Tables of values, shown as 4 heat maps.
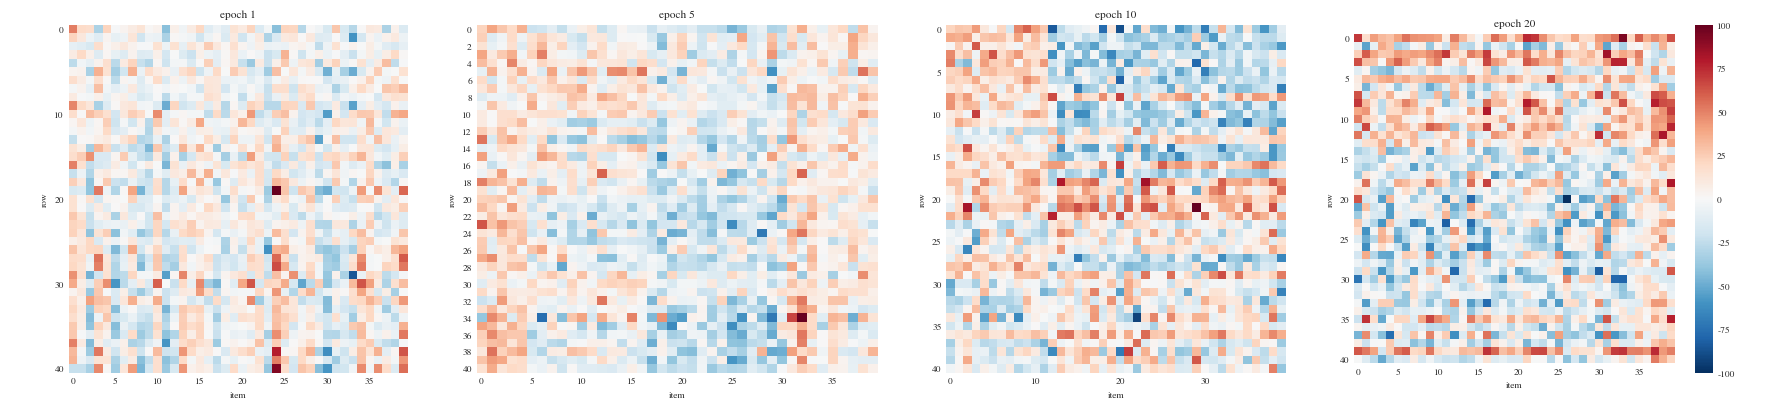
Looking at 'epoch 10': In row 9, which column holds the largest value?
0
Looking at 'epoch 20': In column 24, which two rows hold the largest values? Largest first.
5, 11
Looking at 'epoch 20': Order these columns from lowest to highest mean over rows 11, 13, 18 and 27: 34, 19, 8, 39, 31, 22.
34, 8, 19, 22, 31, 39
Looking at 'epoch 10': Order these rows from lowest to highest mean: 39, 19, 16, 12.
12, 39, 19, 16
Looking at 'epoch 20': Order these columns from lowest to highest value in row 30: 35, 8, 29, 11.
8, 35, 29, 11
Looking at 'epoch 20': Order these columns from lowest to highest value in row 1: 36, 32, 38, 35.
32, 35, 36, 38
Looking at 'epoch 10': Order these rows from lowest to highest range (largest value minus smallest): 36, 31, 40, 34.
36, 40, 31, 34
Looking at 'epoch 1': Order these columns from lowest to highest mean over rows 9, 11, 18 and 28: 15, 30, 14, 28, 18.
30, 18, 14, 28, 15
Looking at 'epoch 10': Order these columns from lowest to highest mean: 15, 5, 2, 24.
15, 24, 5, 2
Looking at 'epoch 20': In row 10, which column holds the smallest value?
26
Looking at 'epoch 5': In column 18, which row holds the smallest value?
15
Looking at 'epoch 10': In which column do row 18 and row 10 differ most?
13
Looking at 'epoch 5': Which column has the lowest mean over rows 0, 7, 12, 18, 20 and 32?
25
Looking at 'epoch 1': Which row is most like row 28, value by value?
27
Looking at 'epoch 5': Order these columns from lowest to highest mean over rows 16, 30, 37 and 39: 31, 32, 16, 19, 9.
19, 16, 9, 31, 32
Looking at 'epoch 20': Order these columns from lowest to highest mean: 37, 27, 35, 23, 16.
27, 23, 16, 35, 37
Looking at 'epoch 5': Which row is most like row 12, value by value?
31
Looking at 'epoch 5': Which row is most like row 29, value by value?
10
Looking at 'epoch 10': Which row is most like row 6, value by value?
17
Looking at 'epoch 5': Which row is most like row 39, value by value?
37
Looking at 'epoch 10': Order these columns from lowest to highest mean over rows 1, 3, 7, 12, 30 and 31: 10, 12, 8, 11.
12, 11, 10, 8
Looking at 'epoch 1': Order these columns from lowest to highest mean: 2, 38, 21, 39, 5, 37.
5, 2, 37, 38, 21, 39
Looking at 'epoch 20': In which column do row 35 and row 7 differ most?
30
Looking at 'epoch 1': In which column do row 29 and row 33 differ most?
33
